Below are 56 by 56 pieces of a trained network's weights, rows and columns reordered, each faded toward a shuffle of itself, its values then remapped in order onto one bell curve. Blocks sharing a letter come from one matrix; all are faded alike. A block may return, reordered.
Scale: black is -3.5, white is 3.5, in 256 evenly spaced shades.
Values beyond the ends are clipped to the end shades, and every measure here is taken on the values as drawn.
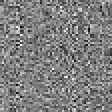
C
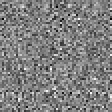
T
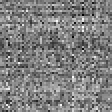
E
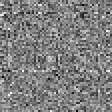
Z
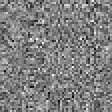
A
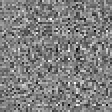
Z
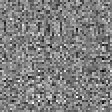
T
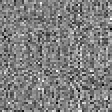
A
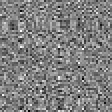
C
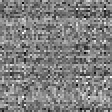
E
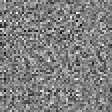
Z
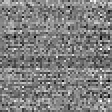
E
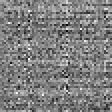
E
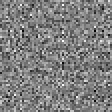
T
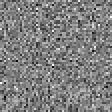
A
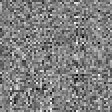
Z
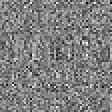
Z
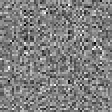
C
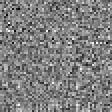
T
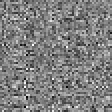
Z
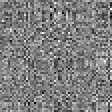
C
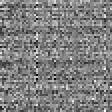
E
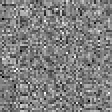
C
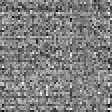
E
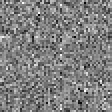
A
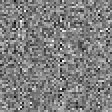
Z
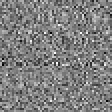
Z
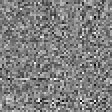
Z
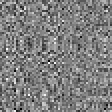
C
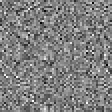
A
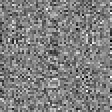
Z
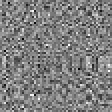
C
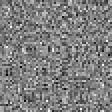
A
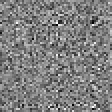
Z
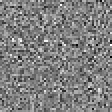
T
